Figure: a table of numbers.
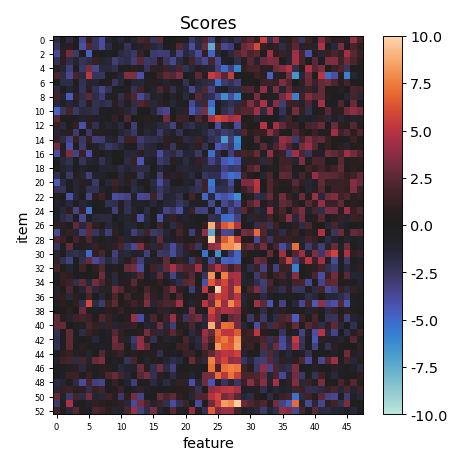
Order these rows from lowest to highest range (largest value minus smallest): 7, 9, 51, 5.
7, 9, 5, 51
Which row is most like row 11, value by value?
36
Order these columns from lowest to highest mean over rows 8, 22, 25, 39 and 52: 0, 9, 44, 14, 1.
14, 9, 1, 44, 0
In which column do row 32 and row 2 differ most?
37
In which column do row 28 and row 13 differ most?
24
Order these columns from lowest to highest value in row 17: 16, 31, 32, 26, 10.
26, 16, 32, 10, 31
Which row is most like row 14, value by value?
8
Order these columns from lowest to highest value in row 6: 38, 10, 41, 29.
10, 29, 38, 41
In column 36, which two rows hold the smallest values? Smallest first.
51, 16
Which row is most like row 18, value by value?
23
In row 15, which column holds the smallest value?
28
